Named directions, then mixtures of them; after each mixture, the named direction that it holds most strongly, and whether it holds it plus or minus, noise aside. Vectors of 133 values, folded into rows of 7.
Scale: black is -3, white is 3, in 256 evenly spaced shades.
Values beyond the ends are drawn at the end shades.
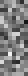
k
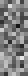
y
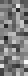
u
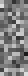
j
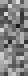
y, plus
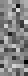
u, minus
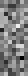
y, minus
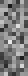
y, minus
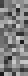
j, minus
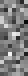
k, plus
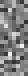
k, plus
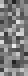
j, plus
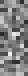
k, plus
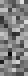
k, minus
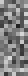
y, plus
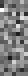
j, minus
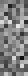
y, minus
